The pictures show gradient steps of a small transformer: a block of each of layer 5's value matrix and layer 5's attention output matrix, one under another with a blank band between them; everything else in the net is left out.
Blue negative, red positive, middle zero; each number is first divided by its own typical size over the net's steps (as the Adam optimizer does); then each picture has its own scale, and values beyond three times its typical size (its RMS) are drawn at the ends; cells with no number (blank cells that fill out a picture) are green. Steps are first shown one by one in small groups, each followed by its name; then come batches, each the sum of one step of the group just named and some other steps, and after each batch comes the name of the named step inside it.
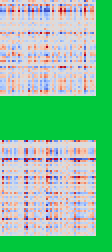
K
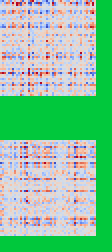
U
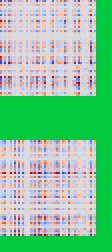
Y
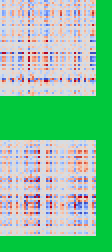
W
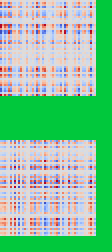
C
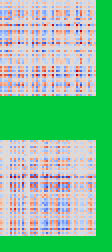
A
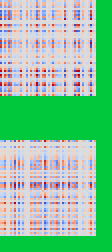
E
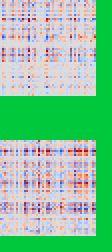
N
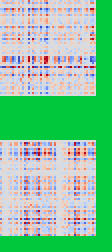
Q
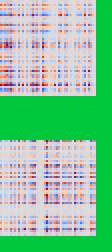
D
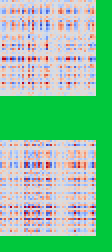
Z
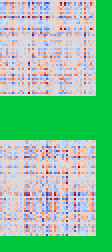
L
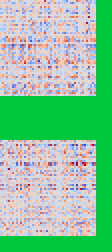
Z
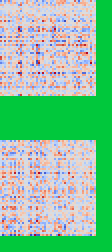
Y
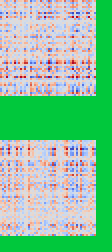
E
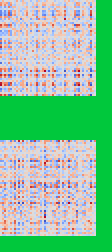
E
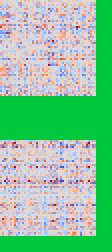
C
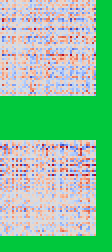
N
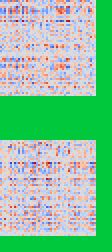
Z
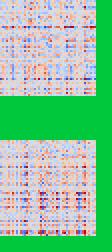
L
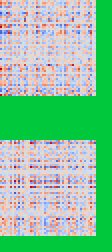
C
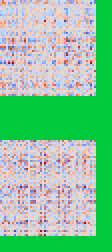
Y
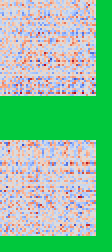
W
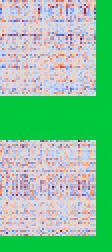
K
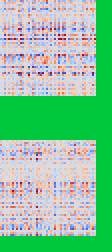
Q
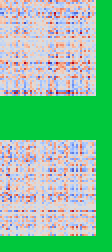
K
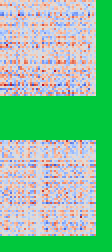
D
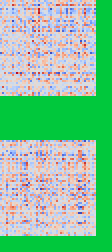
W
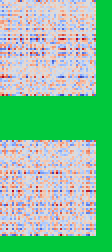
Y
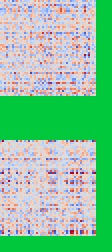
K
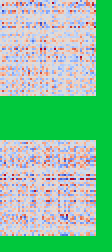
U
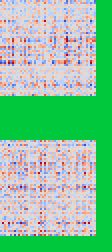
Y
